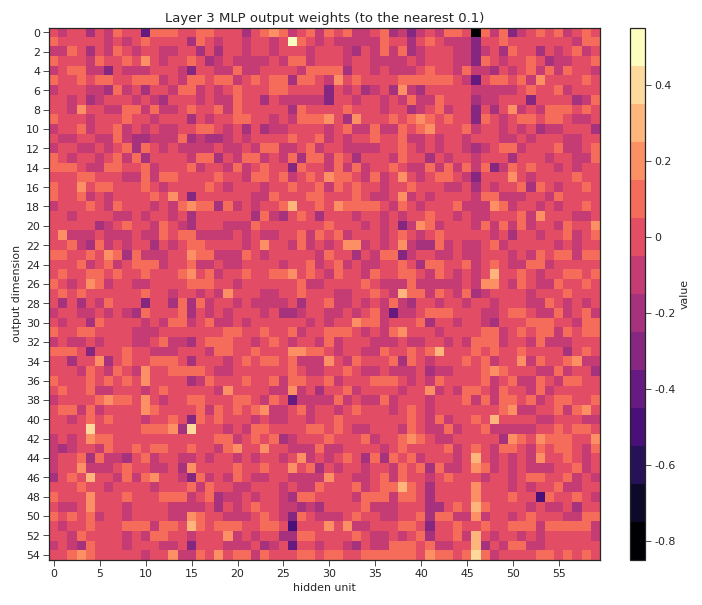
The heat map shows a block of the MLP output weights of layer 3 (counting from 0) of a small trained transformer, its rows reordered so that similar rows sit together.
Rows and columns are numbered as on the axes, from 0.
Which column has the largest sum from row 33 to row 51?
46
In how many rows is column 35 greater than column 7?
12
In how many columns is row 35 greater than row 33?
17
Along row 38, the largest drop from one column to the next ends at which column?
26
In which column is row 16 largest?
3
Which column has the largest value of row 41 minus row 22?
4
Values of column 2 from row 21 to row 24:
-0.1 0.1 0 0
